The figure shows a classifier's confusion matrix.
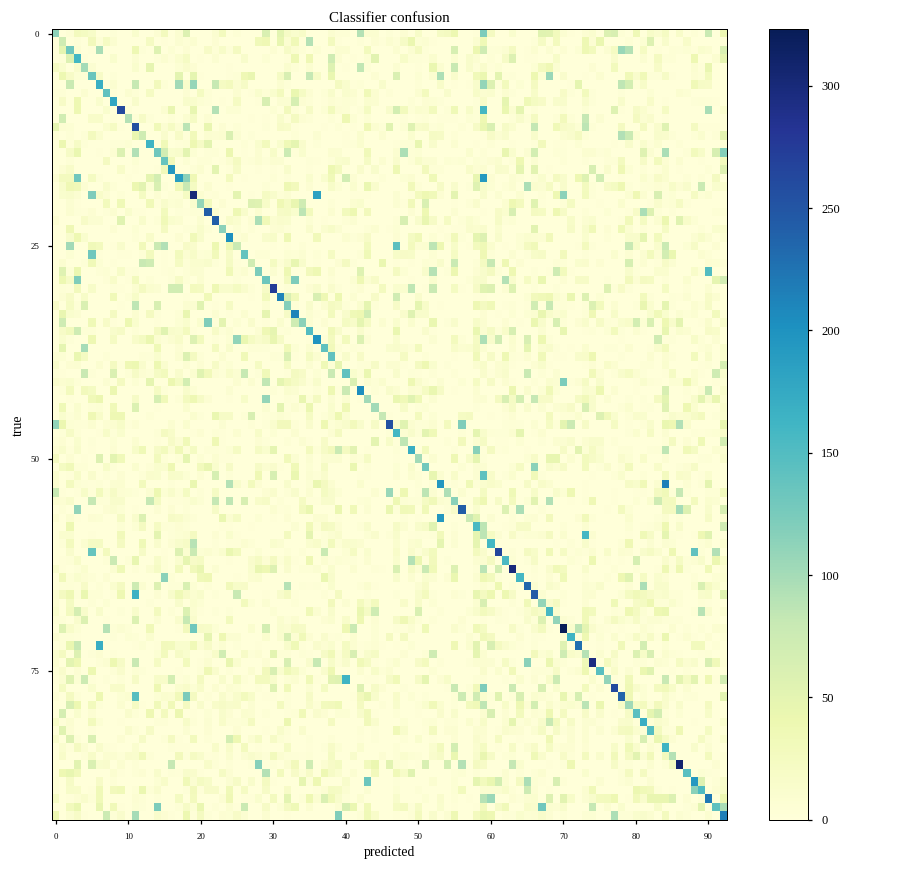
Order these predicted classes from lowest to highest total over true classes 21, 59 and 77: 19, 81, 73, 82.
19, 82, 81, 73
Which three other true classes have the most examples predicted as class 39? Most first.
92, 49, 76
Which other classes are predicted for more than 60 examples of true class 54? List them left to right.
0, 46, 51, 86
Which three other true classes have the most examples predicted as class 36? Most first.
19, 74, 31
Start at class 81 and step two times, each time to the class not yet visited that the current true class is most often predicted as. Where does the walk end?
89
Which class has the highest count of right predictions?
70
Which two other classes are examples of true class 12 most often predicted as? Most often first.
78, 79
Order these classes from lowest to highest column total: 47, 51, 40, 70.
40, 51, 47, 70
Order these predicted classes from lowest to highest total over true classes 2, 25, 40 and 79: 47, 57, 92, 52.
57, 92, 52, 47
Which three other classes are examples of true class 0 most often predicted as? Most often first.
59, 42, 90
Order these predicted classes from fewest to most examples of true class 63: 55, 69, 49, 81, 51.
81, 49, 69, 55, 51
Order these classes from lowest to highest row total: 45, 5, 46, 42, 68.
45, 42, 68, 5, 46
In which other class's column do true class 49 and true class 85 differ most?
58
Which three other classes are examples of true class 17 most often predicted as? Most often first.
59, 3, 18
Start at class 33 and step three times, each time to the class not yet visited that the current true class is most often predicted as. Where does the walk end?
3
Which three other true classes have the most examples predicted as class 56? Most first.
46, 86, 78
